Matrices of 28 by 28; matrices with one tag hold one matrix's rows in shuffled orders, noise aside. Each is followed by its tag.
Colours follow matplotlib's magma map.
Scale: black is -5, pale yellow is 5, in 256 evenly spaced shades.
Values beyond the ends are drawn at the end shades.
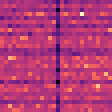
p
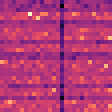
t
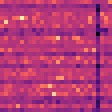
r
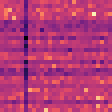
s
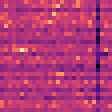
r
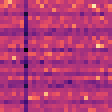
s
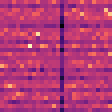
t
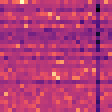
r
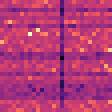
t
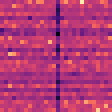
p
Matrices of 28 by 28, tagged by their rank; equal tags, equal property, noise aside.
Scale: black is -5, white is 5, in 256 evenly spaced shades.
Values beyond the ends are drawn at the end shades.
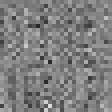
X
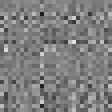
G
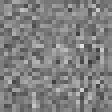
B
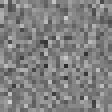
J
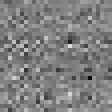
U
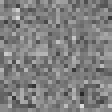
J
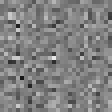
U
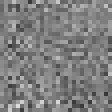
B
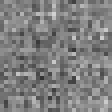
J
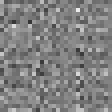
U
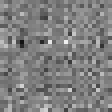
U
